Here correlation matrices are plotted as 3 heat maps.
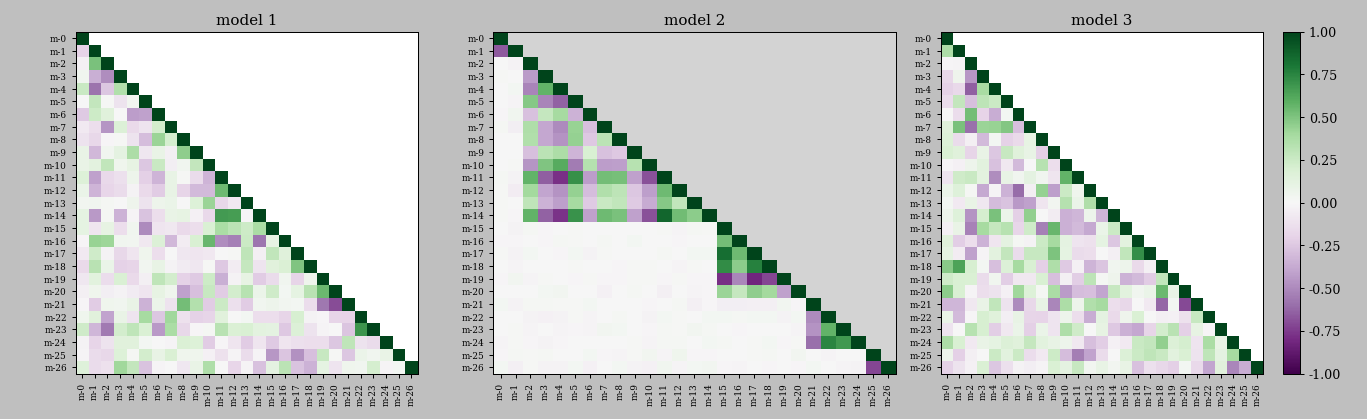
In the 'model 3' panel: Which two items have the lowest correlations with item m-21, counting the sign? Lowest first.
m-20, m-18
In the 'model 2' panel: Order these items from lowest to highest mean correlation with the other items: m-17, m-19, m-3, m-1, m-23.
m-19, m-3, m-1, m-23, m-17
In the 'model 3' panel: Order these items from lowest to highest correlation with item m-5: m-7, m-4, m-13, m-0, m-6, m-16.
m-13, m-0, m-6, m-16, m-4, m-7
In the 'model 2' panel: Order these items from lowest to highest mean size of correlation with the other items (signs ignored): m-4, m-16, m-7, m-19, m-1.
m-1, m-16, m-19, m-7, m-4
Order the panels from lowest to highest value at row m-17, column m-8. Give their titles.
model 1, model 2, model 3
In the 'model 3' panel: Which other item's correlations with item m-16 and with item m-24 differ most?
m-18
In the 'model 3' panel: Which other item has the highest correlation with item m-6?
m-2
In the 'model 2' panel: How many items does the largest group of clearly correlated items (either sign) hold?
13
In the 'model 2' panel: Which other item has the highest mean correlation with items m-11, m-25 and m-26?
m-14
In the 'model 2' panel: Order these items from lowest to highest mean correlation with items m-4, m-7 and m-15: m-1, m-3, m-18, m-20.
m-1, m-3, m-20, m-18
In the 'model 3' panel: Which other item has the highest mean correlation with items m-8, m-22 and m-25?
m-24
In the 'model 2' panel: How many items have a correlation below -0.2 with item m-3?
8
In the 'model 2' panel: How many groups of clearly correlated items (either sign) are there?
5
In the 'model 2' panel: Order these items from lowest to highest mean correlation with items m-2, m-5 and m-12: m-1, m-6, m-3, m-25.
m-3, m-6, m-1, m-25
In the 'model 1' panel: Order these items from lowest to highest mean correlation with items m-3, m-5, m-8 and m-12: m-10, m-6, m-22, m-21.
m-10, m-6, m-21, m-22
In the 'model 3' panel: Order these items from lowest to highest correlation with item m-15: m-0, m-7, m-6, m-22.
m-6, m-0, m-22, m-7
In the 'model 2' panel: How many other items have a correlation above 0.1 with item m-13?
7
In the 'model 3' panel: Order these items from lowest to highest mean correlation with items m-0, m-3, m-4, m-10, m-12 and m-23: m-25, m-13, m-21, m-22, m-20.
m-20, m-25, m-22, m-13, m-21
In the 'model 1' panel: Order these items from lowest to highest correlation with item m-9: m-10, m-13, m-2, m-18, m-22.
m-22, m-18, m-2, m-13, m-10
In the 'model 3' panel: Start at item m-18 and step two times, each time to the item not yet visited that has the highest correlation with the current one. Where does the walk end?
m-7
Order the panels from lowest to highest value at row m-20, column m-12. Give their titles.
model 3, model 2, model 1
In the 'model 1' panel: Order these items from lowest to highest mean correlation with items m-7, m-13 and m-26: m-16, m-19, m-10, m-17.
m-17, m-16, m-19, m-10
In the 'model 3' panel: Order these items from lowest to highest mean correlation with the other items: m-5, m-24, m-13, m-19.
m-13, m-19, m-5, m-24
